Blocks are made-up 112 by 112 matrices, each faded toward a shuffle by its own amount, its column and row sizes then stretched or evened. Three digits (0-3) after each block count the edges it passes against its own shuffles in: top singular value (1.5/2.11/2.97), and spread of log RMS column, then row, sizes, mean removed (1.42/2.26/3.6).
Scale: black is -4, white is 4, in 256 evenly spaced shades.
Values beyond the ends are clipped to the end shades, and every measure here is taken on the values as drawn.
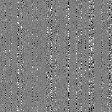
2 3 0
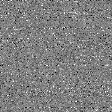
0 0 2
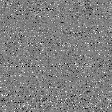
1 0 2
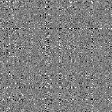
2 2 2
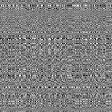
3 1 3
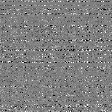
1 1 3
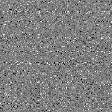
2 0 2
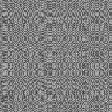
3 2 1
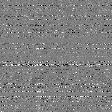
1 0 3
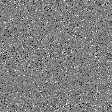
0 0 1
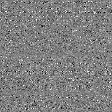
1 0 2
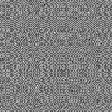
3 0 1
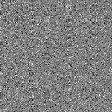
2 1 0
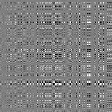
3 3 3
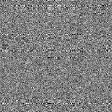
2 1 2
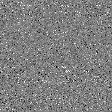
0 0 1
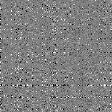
2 2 2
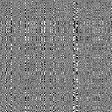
3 3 2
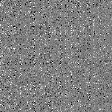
1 2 1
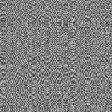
3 2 0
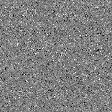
1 0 1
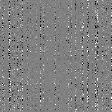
1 3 1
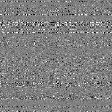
2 1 3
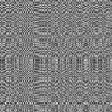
3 2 3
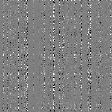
2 3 1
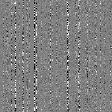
2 3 0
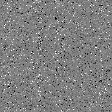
0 1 0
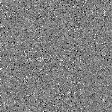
0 1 1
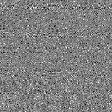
2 0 2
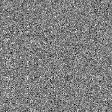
1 1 1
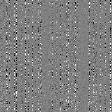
2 3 1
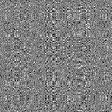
3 2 0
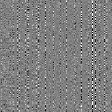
3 3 0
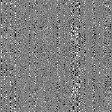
2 3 1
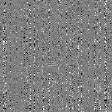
1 3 1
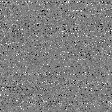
0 0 2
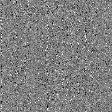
0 2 0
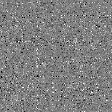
1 1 2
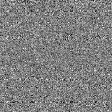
1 0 2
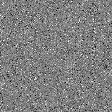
1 1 0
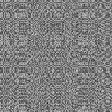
3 1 0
